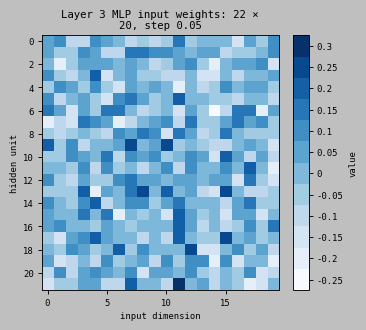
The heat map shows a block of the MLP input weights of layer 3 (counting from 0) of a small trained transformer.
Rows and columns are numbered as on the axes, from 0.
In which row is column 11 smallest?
4
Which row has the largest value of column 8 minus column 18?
13
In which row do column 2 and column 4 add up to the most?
17
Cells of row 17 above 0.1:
3
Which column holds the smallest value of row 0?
16
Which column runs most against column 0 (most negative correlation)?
15
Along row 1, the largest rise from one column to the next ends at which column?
7
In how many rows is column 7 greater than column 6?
16
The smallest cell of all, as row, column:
6, 14
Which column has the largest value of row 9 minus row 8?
10
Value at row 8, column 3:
0
